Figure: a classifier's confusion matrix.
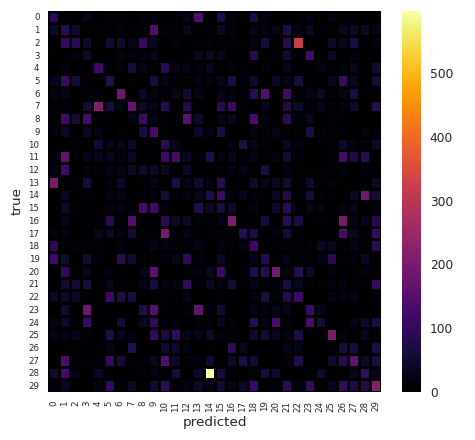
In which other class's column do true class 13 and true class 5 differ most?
0
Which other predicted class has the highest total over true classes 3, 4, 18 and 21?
29
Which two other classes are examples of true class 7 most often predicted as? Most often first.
4, 16
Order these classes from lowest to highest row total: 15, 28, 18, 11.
18, 15, 11, 28
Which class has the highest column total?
1
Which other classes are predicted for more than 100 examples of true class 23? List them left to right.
3, 9, 13
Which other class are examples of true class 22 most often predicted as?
5
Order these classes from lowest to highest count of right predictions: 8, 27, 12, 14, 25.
12, 14, 8, 27, 25
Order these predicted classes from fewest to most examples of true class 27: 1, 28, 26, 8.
8, 28, 26, 1
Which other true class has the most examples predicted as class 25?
19
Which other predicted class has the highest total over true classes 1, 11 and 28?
14
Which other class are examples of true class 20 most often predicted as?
9
